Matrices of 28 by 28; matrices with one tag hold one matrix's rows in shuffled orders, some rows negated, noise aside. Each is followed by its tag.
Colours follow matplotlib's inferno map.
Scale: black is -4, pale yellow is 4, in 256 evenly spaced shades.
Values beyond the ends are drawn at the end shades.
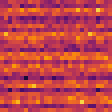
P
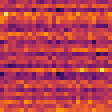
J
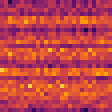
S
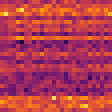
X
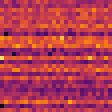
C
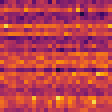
J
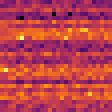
X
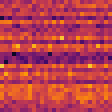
C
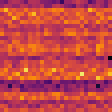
P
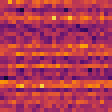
X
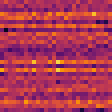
J
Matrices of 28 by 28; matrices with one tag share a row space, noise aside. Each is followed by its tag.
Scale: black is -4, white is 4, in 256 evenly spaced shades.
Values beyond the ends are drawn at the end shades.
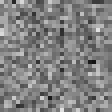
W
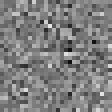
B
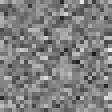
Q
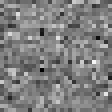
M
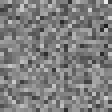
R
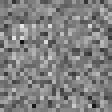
R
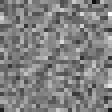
Q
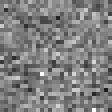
M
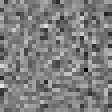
Q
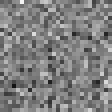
R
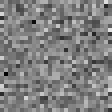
Q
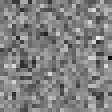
W
